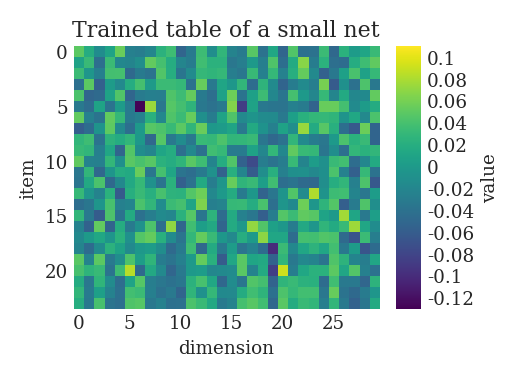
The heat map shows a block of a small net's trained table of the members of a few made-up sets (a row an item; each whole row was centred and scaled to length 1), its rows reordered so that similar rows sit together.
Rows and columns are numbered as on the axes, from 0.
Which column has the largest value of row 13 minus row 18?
12
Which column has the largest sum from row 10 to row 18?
25
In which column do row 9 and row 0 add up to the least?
10
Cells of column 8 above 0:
11
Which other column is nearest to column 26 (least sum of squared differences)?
15
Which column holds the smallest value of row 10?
17
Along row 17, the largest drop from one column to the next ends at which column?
26
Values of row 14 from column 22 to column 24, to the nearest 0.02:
0.06 0 0.02
